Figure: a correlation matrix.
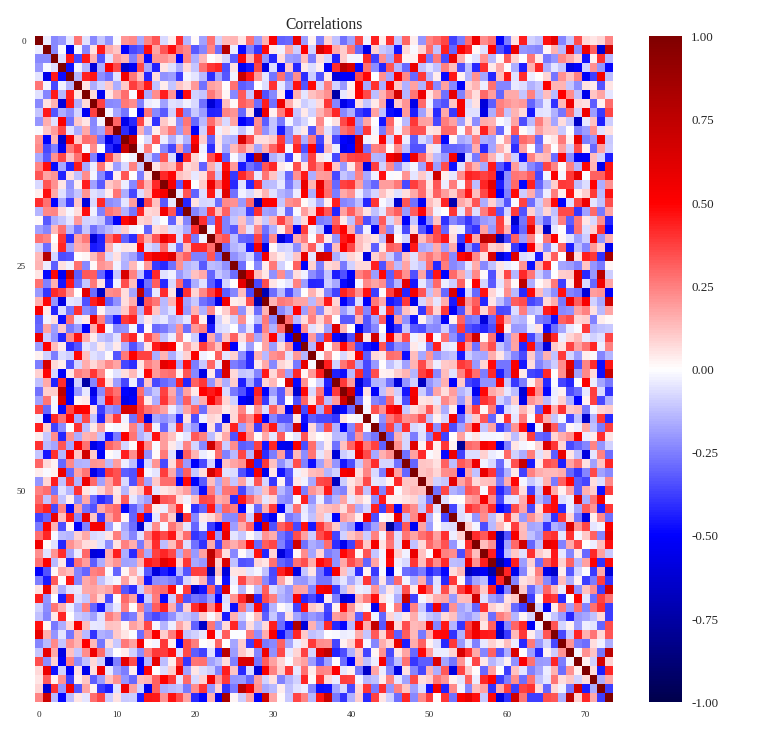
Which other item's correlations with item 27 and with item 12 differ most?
35
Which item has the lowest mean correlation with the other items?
59
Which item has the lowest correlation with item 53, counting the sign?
18
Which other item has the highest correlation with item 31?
7
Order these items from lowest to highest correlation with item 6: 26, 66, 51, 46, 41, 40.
66, 40, 51, 26, 41, 46
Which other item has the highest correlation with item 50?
65
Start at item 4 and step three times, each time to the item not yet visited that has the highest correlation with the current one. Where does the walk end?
69
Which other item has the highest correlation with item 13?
28
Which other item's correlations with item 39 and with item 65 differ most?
33
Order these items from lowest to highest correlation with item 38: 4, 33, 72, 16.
4, 33, 16, 72
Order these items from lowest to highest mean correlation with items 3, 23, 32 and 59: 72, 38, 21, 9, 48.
72, 48, 9, 21, 38
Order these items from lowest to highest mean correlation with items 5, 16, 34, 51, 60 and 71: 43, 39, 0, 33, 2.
43, 33, 0, 2, 39
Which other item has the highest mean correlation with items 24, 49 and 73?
68
